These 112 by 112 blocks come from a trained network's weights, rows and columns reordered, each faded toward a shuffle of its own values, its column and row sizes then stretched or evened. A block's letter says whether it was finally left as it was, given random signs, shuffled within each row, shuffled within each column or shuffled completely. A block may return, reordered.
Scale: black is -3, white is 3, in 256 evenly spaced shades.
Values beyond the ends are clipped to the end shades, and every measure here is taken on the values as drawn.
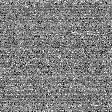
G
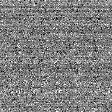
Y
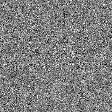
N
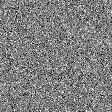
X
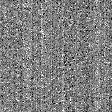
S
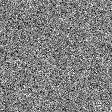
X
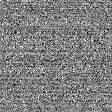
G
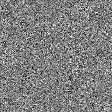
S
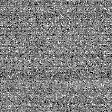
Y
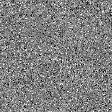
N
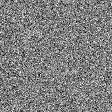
X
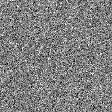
S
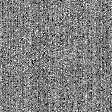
S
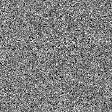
N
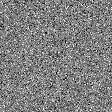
X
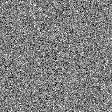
S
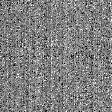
Y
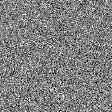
N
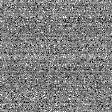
Y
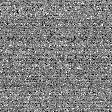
G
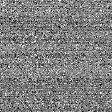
Y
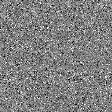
N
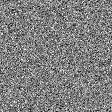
X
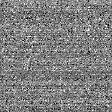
Y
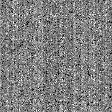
Y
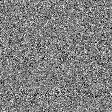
G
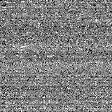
Y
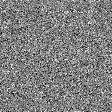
G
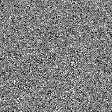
N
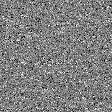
G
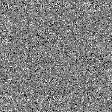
N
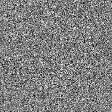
N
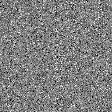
S
